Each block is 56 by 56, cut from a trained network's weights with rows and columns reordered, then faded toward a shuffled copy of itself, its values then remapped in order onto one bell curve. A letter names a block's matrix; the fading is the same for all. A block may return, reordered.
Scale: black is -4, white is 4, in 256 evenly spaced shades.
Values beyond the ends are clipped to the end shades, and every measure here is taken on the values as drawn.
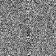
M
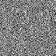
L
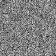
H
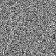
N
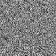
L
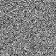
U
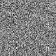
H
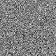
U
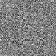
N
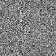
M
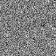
M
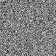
U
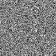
H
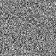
L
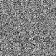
U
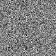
H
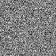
U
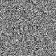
L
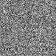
N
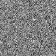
M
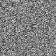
L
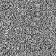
N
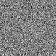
U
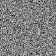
N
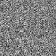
N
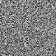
H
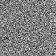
N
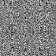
M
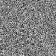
N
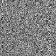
H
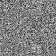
U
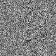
H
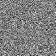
L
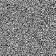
H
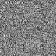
U
